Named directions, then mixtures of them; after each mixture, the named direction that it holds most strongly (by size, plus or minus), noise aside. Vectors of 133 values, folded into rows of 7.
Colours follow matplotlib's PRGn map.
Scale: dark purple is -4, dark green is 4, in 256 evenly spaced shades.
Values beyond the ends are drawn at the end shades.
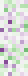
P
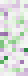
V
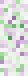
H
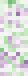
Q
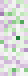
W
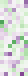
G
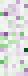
V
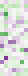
V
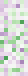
V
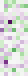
P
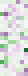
V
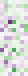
P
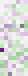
P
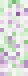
Q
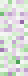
W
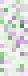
H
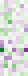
P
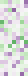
G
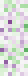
P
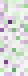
P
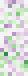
Q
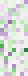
P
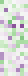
H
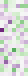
P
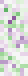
H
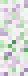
G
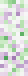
Q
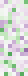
G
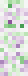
Q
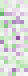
W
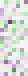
W
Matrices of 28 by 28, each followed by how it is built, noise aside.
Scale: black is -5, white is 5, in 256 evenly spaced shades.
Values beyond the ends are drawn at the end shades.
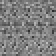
repeating columns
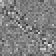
banded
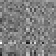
low rank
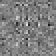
low rank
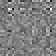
low rank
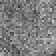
smooth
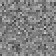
repeating columns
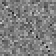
diagonal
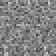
repeating columns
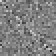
diagonal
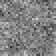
smooth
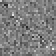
banded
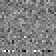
uneven rows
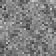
smooth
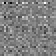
low rank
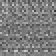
repeating columns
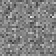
repeating columns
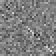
diagonal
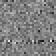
uneven rows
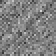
Hankel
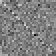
diagonal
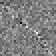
banded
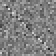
diagonal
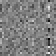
low rank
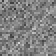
Hankel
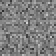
repeating columns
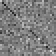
diagonal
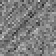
Hankel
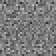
repeating columns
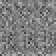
repeating columns
